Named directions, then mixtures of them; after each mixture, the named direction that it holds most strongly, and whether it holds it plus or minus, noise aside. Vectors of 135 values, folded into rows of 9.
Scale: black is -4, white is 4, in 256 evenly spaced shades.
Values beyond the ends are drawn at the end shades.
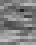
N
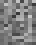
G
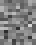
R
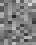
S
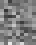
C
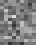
C, minus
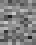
R, plus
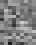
C, minus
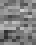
N, minus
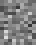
R, minus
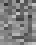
G, minus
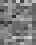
G, plus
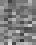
C, plus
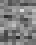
N, minus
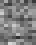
G, minus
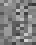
G, plus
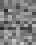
R, minus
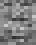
N, minus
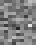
R, plus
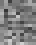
C, plus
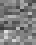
R, minus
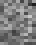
G, plus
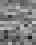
R, plus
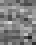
N, minus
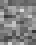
C, plus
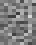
G, plus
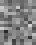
R, plus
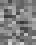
C, plus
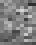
N, minus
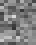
S, minus
